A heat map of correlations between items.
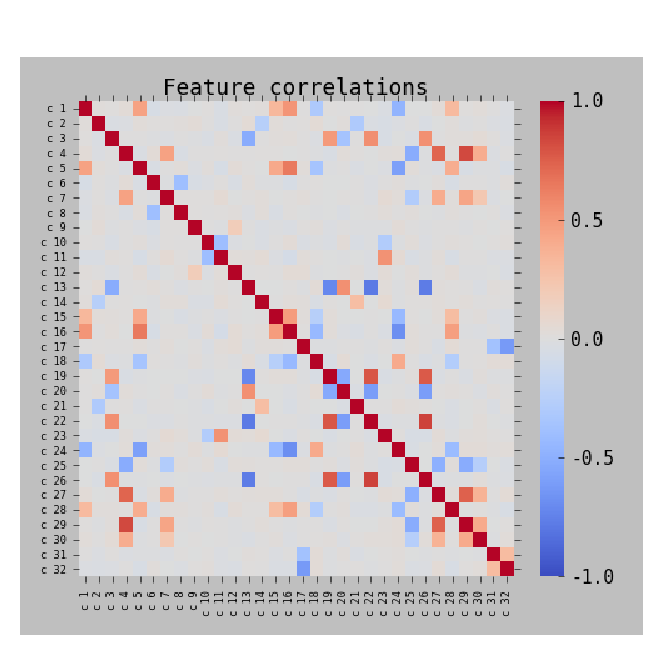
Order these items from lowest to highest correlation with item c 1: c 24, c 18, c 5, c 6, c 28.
c 24, c 18, c 6, c 28, c 5
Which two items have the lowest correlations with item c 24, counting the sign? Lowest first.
c 16, c 5
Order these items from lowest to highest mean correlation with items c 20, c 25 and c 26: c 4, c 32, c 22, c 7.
c 4, c 7, c 32, c 22
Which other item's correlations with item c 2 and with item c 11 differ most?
c 23
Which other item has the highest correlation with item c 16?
c 5
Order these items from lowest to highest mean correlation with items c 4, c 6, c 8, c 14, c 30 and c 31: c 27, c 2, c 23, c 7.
c 2, c 23, c 7, c 27
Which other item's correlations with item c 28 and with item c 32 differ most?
c 17
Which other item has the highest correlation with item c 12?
c 9
